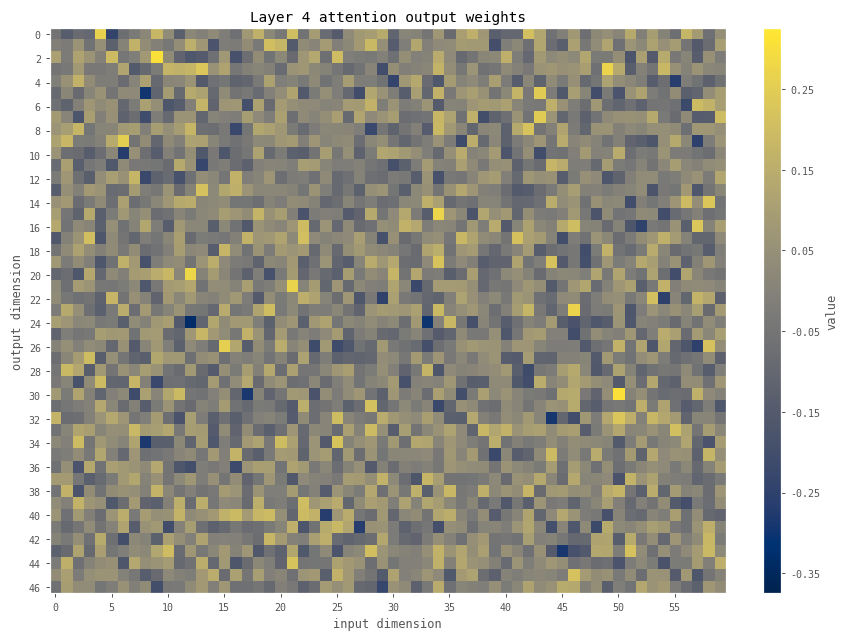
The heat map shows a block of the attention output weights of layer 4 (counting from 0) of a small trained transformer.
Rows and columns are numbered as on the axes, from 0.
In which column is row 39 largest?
22
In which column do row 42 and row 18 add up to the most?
49
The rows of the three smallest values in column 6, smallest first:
10, 42, 44
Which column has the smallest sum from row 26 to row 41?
48
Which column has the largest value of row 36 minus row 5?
8
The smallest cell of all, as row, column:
24, 12
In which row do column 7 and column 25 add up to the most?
34
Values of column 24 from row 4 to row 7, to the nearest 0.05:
-0.05 0.05 0 0.05
